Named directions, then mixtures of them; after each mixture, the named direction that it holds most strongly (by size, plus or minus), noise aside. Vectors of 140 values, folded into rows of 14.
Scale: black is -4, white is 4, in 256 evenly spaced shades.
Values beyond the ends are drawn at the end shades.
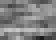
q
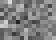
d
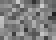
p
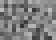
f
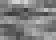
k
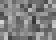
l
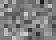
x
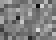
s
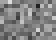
s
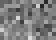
s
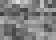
k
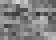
k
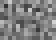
f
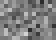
x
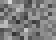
d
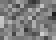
p
